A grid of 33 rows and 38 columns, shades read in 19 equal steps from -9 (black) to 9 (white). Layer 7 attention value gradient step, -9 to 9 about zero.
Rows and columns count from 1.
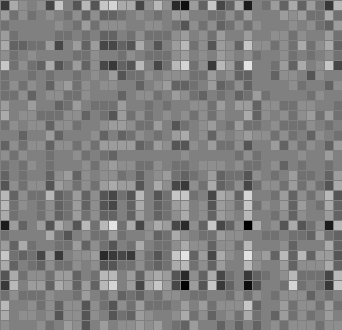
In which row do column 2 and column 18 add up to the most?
29
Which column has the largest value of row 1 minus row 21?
13
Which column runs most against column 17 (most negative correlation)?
23
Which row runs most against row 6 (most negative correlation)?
3
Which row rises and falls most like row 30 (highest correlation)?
8
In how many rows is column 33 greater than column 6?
14
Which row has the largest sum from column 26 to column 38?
26
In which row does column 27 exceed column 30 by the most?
1
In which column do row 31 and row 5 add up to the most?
28
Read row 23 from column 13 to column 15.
7 -1 3
